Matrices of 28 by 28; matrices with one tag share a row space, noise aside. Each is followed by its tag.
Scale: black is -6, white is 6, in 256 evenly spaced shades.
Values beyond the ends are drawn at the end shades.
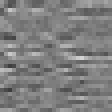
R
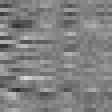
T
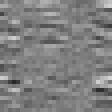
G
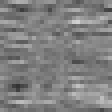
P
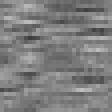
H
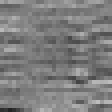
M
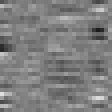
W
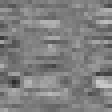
G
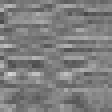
R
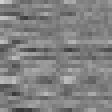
T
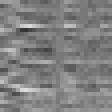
T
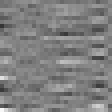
W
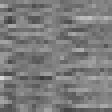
R
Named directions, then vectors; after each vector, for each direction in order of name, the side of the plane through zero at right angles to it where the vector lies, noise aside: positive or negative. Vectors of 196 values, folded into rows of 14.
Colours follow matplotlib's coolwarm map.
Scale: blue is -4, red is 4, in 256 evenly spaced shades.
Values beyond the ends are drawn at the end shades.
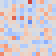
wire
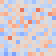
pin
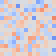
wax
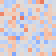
positive, negative, positive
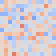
negative, positive, negative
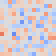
negative, negative, positive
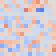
negative, negative, negative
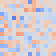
negative, negative, negative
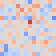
positive, negative, negative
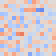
negative, negative, negative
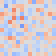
positive, negative, positive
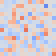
positive, negative, positive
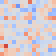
negative, positive, positive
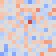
positive, negative, negative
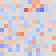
negative, negative, negative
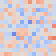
negative, negative, positive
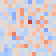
positive, positive, negative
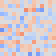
negative, negative, negative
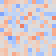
negative, positive, negative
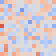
negative, positive, positive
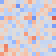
negative, positive, positive
